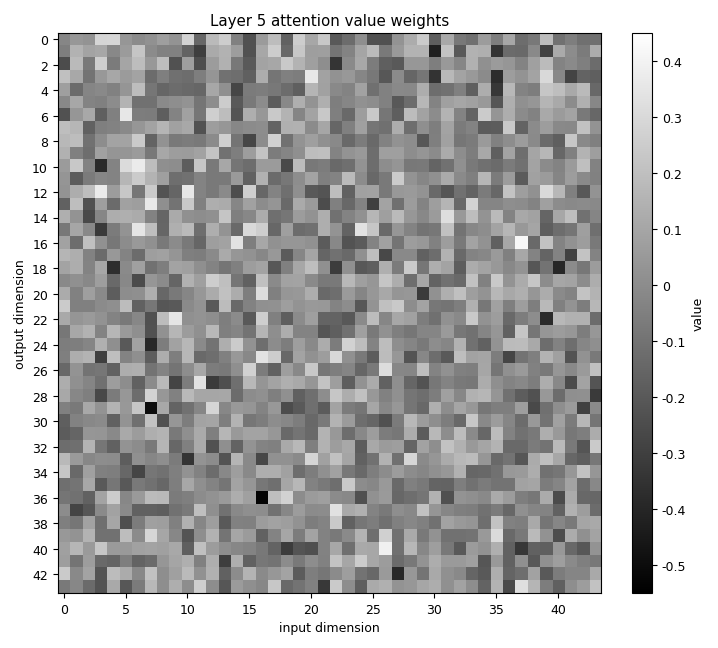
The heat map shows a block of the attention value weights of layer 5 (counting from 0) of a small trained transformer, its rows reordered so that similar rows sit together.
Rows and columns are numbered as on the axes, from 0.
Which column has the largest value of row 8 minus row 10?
3
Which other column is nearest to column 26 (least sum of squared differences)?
43
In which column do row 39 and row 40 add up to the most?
26
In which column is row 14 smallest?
2
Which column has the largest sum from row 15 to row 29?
16
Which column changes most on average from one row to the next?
39
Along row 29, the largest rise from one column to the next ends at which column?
8
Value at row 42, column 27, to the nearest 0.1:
-0.4
